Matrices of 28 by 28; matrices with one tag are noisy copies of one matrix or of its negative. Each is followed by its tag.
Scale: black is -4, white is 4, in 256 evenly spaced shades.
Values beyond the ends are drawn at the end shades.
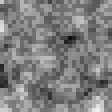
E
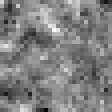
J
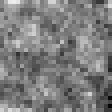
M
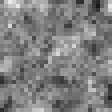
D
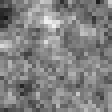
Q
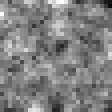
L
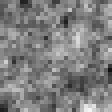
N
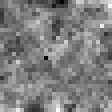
L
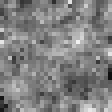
N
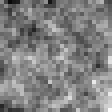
M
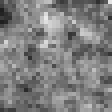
Q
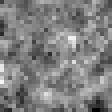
E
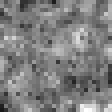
N
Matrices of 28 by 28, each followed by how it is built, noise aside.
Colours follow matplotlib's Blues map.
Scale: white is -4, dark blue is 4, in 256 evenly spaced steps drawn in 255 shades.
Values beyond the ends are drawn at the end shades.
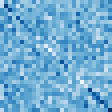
diagonal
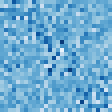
block diagonal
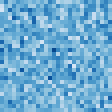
noise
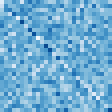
diagonal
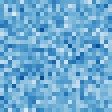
noise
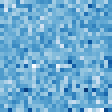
uneven rows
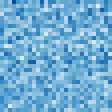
repeating columns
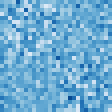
block diagonal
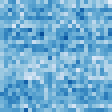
blocks
